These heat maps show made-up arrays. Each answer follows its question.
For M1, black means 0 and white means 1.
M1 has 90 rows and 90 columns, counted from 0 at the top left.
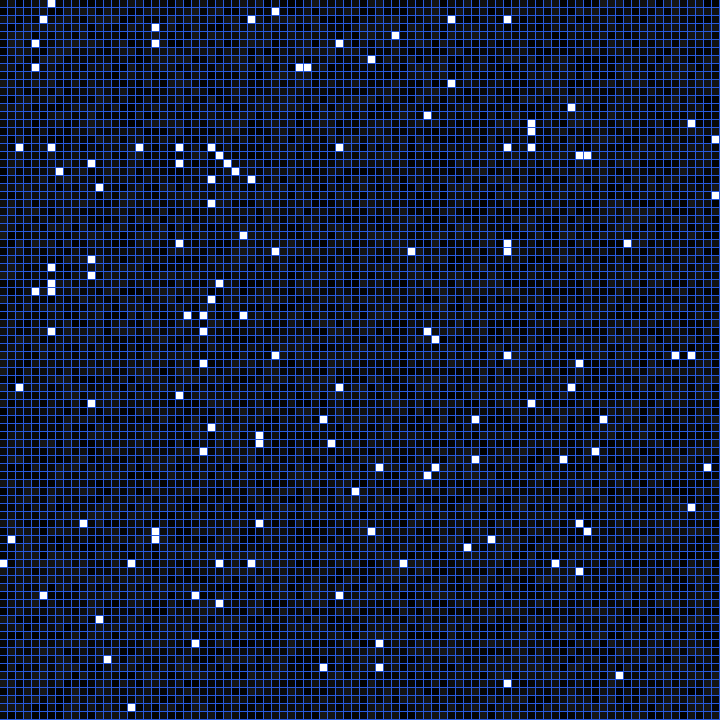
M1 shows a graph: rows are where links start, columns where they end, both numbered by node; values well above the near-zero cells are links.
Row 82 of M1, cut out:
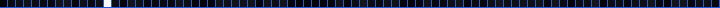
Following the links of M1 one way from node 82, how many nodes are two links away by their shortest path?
1
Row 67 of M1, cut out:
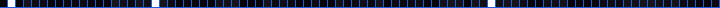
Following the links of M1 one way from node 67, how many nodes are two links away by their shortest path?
5
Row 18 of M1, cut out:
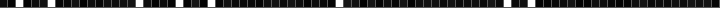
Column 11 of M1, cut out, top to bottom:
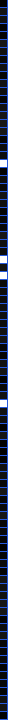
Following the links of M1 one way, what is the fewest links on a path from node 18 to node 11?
4
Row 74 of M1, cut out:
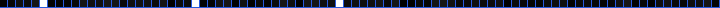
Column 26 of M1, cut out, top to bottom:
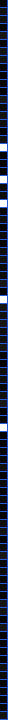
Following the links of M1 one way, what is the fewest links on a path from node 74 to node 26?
5
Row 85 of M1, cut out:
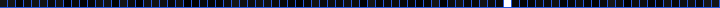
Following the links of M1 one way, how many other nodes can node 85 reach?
2
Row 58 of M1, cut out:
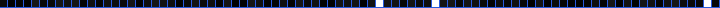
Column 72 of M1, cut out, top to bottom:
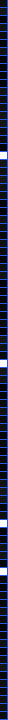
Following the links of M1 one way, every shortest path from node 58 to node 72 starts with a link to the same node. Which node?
node 88
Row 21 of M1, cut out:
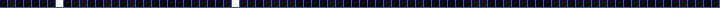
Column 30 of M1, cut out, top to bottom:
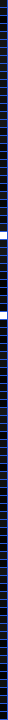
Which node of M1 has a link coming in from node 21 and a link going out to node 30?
node 29
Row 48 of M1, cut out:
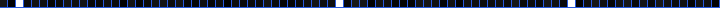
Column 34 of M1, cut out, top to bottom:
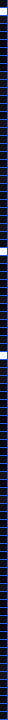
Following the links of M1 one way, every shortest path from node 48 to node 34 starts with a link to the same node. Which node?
node 2
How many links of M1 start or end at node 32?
4
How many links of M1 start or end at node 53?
4
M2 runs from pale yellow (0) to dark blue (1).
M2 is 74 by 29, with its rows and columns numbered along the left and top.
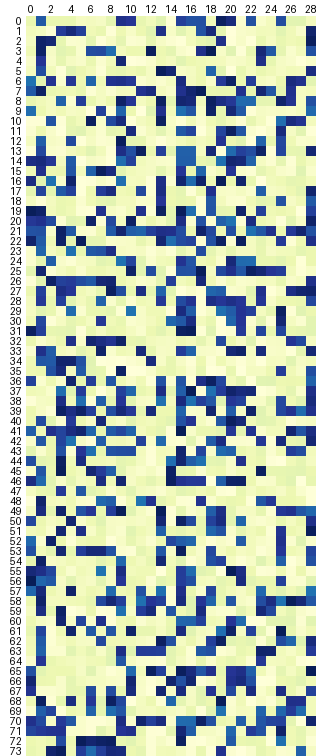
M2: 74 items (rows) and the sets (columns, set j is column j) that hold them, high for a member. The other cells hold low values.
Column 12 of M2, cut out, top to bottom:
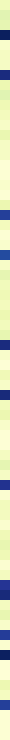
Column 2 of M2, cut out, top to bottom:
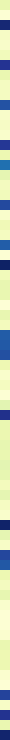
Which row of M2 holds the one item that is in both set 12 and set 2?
34
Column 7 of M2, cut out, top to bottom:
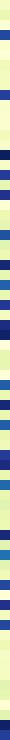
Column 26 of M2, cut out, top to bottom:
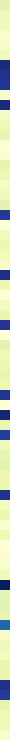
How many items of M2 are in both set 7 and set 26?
3
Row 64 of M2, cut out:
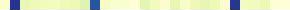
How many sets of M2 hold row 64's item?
3
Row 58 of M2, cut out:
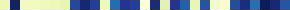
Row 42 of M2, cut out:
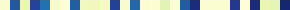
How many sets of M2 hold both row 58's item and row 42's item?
8
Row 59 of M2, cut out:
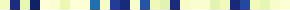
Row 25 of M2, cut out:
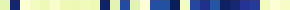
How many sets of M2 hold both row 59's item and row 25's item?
5
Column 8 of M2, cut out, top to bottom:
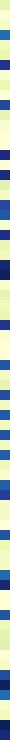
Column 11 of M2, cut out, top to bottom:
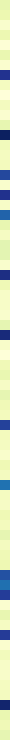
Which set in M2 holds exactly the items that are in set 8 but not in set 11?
6
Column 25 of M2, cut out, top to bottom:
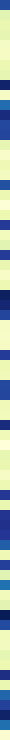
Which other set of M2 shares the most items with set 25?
15
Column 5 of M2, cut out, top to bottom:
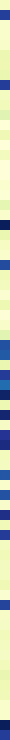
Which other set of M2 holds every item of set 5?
3
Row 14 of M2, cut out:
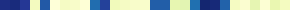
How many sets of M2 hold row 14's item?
12
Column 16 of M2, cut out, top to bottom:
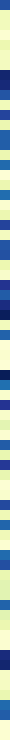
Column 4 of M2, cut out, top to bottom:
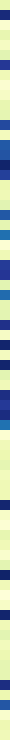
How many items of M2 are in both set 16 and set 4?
6
